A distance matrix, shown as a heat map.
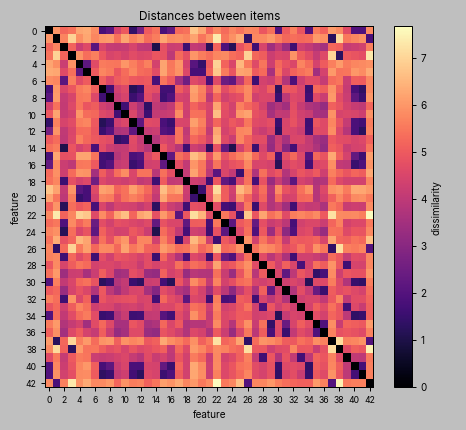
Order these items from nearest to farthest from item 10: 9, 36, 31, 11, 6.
9, 36, 31, 11, 6
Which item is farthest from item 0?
19
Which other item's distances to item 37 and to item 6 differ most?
1
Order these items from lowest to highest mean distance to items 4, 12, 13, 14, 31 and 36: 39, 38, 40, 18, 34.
18, 34, 40, 39, 38
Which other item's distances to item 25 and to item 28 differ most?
22
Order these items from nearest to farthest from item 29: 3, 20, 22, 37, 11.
20, 3, 11, 22, 37
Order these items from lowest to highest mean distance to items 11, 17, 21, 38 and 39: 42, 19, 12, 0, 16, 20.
16, 12, 0, 20, 19, 42
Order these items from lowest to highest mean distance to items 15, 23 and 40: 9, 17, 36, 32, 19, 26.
32, 9, 36, 17, 26, 19
